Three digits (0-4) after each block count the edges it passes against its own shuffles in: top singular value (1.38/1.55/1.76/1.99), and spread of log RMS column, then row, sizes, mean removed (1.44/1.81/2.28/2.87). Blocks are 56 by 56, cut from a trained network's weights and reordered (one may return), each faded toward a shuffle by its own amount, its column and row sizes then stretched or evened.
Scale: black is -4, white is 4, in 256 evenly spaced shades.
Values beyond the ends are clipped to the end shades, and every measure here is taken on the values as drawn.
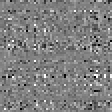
0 3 4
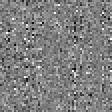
1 3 0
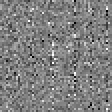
2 3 0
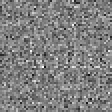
1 0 2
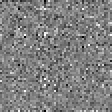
0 2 2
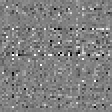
2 2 3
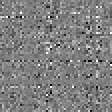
1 3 3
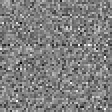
2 1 1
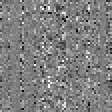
3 4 0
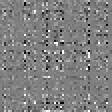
1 4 4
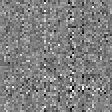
2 3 1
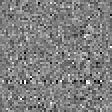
3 2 2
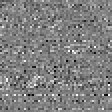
0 1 4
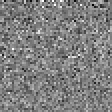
0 0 2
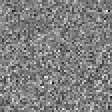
2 0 1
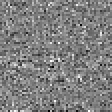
2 0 2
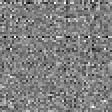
2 0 3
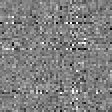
3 2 3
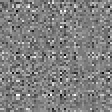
4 3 3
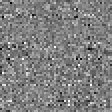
0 1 3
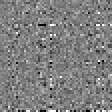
4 2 2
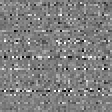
2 1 4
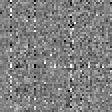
3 3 0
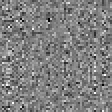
2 4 0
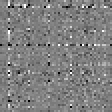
2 3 3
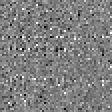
2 2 1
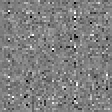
0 2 2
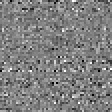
0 1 4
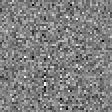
0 2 0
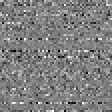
0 0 4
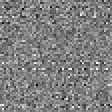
2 0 3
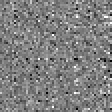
2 2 1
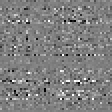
1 1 4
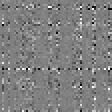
4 4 3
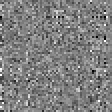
2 3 1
